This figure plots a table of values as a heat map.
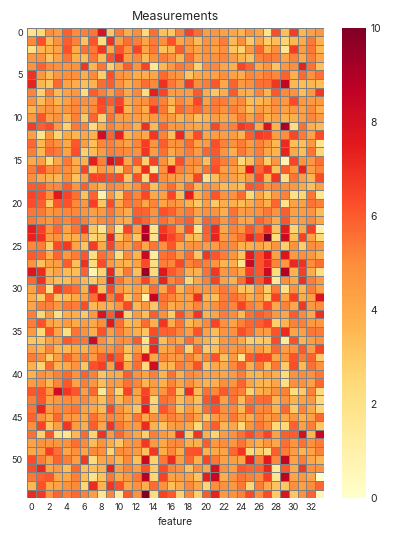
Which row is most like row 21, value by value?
22
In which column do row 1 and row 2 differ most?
8
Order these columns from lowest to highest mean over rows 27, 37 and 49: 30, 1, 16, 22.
1, 22, 16, 30
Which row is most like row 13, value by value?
14
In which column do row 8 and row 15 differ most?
29
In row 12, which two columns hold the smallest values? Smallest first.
1, 3
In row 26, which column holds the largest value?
13
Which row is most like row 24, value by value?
28
